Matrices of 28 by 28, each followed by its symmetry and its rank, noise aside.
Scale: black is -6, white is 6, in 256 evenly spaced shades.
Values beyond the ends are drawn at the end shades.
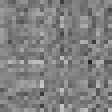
no symmetry, rank four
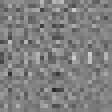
antisymmetric, rank four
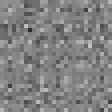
symmetric, rank six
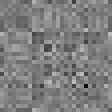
symmetric, rank four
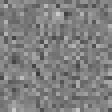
no symmetry, rank eight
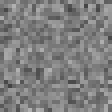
no symmetry, rank six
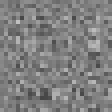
antisymmetric, rank four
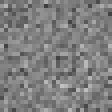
symmetric, rank eight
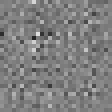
antisymmetric, rank four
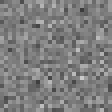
no symmetry, rank eight
